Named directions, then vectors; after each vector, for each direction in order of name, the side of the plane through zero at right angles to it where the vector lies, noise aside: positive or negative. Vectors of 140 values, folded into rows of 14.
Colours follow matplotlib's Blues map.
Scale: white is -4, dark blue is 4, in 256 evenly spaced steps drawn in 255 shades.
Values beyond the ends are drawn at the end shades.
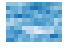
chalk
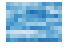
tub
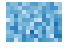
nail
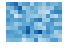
negative, negative, negative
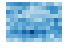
negative, positive, negative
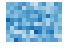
negative, negative, positive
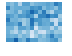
positive, negative, positive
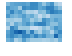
positive, positive, negative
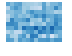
negative, positive, positive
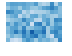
negative, positive, negative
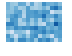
negative, positive, positive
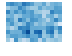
negative, negative, negative
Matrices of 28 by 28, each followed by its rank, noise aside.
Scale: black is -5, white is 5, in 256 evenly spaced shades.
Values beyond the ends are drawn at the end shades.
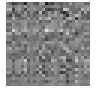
four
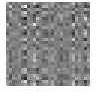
two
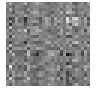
three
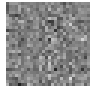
six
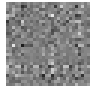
six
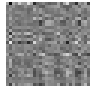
three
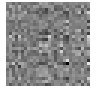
four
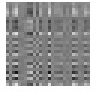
one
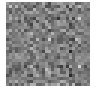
four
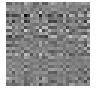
three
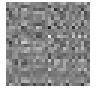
four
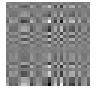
one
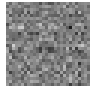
six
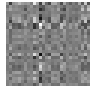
two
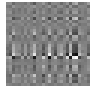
one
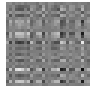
one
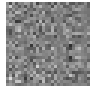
four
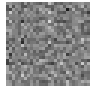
four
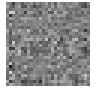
six
